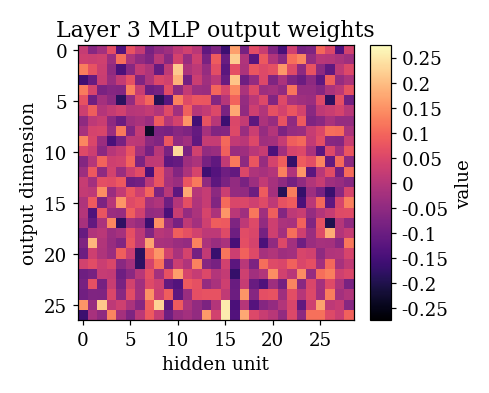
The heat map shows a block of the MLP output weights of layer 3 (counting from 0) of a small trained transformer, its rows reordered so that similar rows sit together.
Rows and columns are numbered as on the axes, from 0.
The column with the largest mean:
22
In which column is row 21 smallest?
6
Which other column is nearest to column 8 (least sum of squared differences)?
3
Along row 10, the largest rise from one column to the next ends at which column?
10
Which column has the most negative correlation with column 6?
8
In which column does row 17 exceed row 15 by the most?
23
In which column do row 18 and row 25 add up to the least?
16
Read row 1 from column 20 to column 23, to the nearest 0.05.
0 -0.05 0.1 0.15
